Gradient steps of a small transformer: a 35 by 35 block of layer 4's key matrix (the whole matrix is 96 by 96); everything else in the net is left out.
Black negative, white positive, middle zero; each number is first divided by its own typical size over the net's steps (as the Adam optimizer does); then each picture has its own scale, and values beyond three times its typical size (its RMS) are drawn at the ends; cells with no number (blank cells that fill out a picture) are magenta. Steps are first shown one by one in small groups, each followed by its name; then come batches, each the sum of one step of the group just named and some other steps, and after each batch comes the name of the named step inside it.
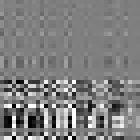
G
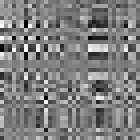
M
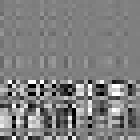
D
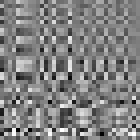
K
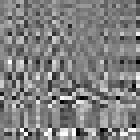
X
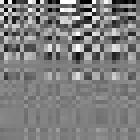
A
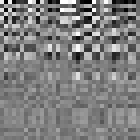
A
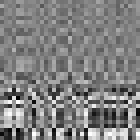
K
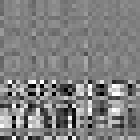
D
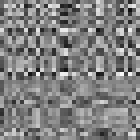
K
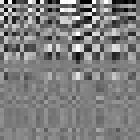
A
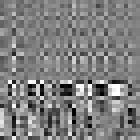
D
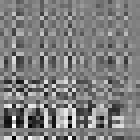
G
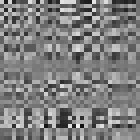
A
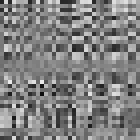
D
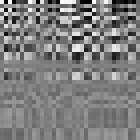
A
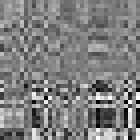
M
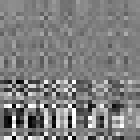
G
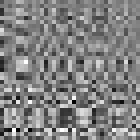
K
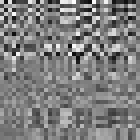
A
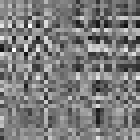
M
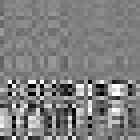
D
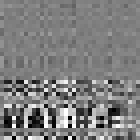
G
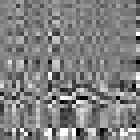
X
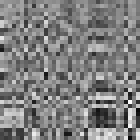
M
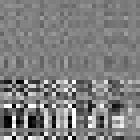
G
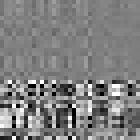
D
